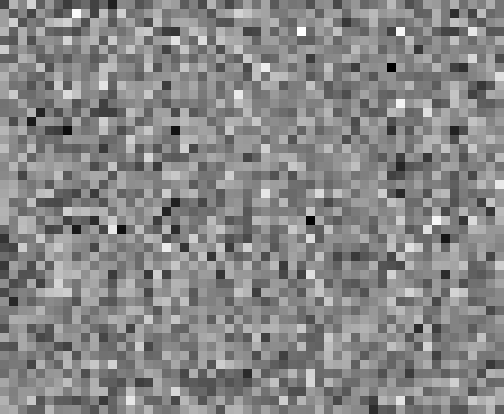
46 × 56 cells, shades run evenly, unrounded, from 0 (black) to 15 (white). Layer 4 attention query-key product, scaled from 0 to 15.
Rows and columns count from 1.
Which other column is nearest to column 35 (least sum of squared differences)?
18
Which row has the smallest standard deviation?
35
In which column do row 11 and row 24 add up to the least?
19
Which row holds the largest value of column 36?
22
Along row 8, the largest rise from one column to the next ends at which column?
45
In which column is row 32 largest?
7
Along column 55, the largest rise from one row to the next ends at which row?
42
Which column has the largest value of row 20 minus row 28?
26
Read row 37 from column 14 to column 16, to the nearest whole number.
10 4 10
